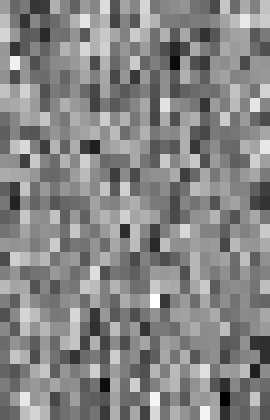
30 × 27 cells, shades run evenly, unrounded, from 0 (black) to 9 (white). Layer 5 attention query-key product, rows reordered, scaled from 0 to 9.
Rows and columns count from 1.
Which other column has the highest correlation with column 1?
24
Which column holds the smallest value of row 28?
11
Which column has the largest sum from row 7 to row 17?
3
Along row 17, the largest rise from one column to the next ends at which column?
14
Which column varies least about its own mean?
7
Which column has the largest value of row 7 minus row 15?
27
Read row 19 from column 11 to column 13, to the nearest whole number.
6 5 4
